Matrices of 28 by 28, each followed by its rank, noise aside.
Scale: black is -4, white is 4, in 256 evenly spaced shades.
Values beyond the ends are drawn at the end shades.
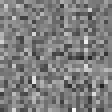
five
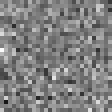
eight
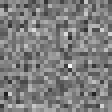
six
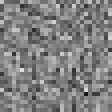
five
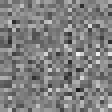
five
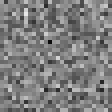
seven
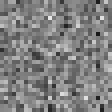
seven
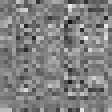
five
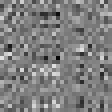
four
